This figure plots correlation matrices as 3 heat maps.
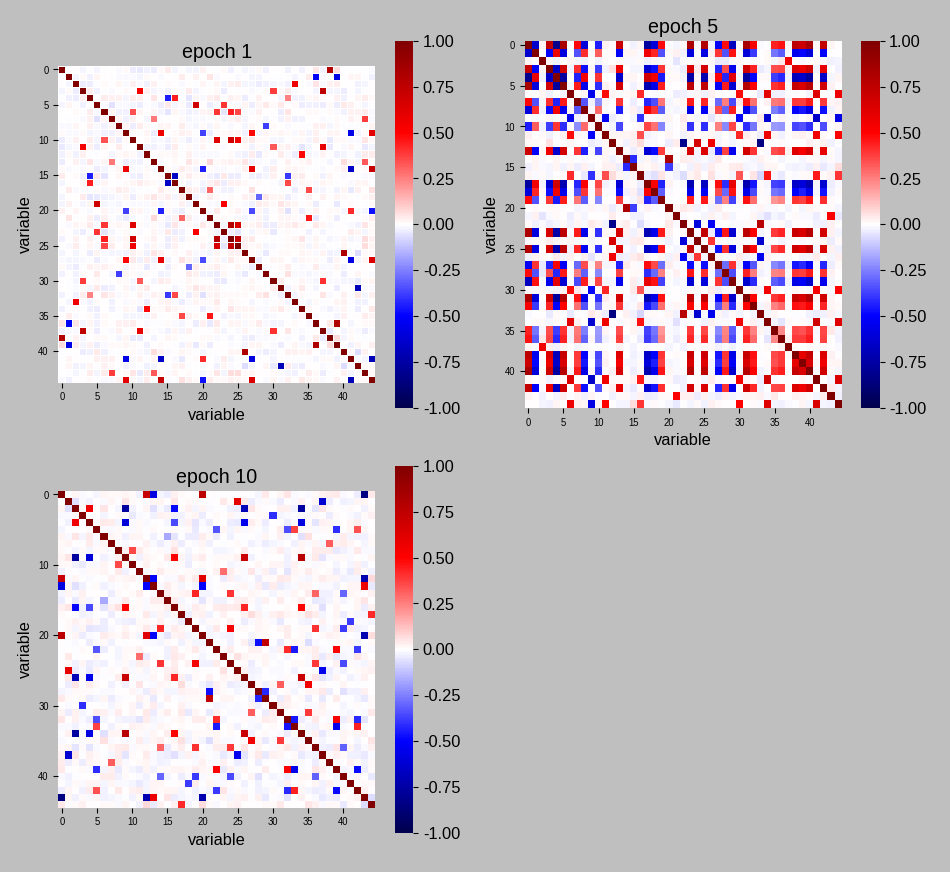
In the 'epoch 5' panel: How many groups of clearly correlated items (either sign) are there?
6
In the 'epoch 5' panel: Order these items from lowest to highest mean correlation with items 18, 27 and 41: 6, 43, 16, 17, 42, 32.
42, 32, 43, 16, 6, 17
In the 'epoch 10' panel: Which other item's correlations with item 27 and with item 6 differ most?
35
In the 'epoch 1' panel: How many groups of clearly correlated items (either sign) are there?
15
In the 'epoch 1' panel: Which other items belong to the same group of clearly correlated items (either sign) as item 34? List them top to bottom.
12
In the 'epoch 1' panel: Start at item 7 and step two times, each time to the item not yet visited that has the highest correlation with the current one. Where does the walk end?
13
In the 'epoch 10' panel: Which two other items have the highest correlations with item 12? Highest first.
0, 20
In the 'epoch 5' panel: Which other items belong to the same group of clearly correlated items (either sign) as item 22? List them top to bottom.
12, 24, 26, 33
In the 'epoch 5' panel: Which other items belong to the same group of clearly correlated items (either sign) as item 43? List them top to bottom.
21
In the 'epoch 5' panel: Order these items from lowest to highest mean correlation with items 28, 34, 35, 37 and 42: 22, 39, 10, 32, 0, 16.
10, 22, 16, 32, 39, 0
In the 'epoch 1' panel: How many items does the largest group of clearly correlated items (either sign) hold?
6
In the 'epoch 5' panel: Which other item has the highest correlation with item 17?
4
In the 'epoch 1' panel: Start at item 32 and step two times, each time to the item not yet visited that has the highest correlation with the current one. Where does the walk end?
4
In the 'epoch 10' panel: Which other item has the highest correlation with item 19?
24
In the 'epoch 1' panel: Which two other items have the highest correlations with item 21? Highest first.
35, 17
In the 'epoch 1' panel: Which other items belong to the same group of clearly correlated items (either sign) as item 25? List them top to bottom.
6, 10, 22, 24
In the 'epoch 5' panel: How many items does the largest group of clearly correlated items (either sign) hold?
25
